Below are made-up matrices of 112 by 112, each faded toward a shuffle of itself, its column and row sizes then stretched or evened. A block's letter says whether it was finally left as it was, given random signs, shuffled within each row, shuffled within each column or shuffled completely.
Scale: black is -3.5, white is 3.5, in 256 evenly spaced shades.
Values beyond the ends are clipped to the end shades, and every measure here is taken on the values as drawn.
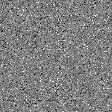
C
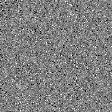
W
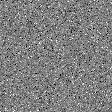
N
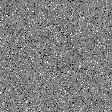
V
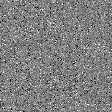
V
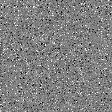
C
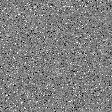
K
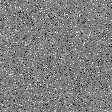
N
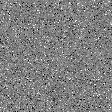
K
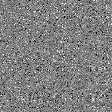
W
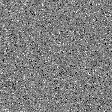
K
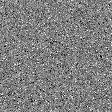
N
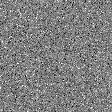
N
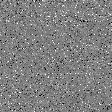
K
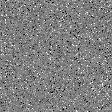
V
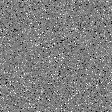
N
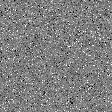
N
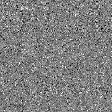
W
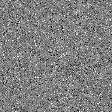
V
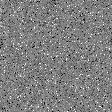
N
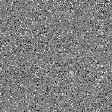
W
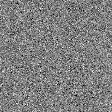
C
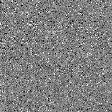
W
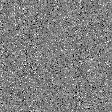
V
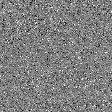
K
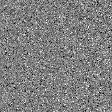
V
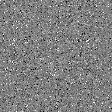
C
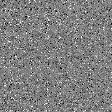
C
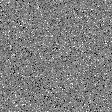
N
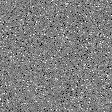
N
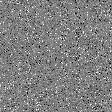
V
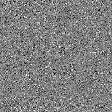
W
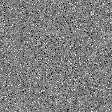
V
